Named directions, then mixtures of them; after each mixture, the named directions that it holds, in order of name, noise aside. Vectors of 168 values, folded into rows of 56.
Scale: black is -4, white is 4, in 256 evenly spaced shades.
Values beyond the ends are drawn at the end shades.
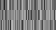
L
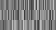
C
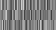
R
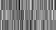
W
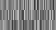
C.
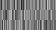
R.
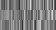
L, W.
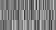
C.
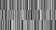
C, L.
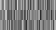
L, R.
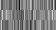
W.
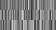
C, L.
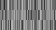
L.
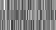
L.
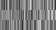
L, W.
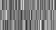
R, W.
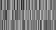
R.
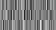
C, R.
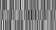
L, R.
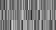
C, L.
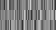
L, W.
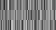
L.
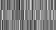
R, W.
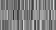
C, W.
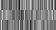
W.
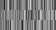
L, W.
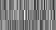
C, L.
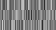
L, R.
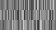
C.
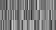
C, L.
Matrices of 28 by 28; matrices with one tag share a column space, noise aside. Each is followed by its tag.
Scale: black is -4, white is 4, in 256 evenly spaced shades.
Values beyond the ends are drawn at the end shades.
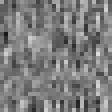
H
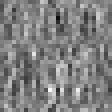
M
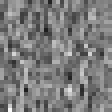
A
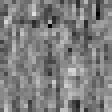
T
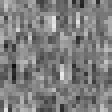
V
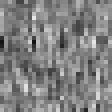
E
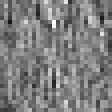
T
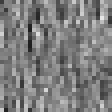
T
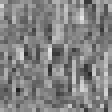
M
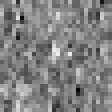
A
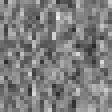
A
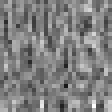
H
